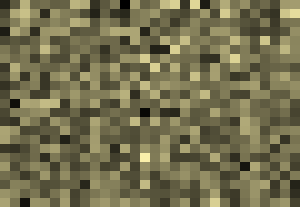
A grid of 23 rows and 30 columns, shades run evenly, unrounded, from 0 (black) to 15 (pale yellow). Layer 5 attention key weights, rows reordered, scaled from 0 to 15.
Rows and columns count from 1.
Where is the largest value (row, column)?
18, 15
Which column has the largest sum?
29
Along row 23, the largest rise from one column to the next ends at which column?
4
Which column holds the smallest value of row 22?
30
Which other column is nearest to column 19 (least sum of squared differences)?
5
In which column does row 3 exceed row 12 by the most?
2
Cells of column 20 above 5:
19
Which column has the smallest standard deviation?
11
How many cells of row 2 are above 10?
5
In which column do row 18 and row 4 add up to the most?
22
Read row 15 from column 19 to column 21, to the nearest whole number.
8 10 4
